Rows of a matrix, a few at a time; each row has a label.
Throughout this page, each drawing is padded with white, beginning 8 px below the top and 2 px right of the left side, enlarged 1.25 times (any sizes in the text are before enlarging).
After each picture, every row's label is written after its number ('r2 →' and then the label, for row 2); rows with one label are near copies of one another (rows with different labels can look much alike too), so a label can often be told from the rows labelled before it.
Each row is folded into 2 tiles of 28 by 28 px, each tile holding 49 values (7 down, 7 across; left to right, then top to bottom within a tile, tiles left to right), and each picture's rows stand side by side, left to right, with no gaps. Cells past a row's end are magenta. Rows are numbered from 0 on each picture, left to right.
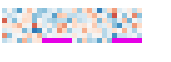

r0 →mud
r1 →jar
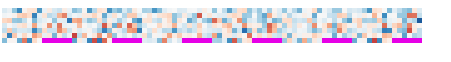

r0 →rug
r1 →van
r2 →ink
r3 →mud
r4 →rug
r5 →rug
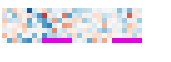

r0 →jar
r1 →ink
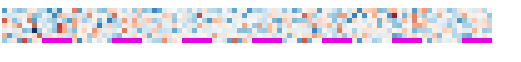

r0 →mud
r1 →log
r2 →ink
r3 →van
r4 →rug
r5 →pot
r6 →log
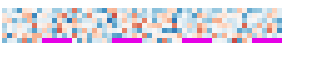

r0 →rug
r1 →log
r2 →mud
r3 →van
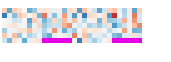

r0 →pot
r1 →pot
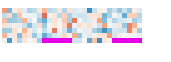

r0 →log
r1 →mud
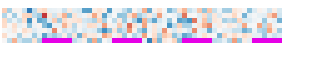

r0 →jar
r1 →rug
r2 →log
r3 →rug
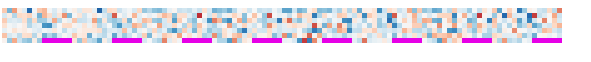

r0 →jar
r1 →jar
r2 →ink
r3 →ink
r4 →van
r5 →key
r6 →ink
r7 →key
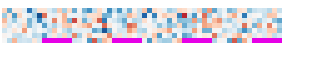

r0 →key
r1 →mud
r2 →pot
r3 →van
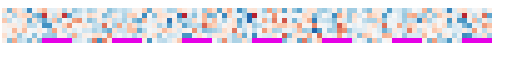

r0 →jar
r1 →van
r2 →pot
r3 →key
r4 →mud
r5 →rug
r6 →jar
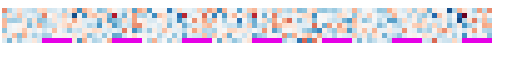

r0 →log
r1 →pot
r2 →key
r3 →pot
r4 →van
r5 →log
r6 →key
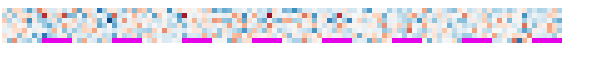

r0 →jar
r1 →key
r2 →key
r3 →ink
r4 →ink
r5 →rug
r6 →log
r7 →van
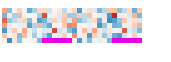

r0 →log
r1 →log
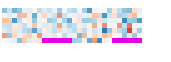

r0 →ink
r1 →rug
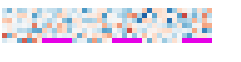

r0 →van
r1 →rug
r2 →pot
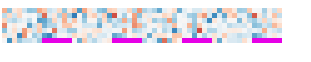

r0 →log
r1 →pot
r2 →rug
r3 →pot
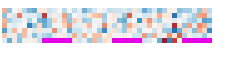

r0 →log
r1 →ink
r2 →van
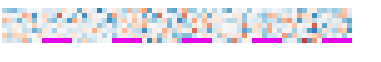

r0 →ink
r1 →key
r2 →log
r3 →rug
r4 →van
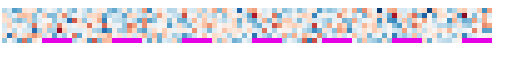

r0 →rug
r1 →mud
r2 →log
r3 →jar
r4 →van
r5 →jar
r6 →pot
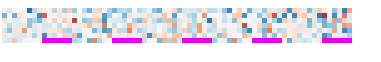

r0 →key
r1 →mud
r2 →rug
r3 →rug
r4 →pot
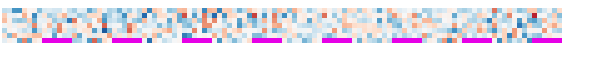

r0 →rug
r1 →mud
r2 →pot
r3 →pot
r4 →pot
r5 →jar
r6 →van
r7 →log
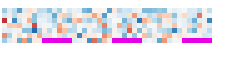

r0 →mud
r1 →rug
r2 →ink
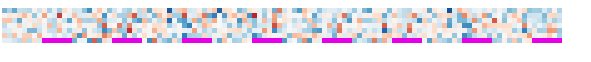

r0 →ink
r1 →rug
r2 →jar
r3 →pot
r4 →rug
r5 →rug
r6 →jar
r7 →mud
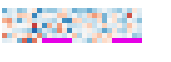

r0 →van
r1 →ink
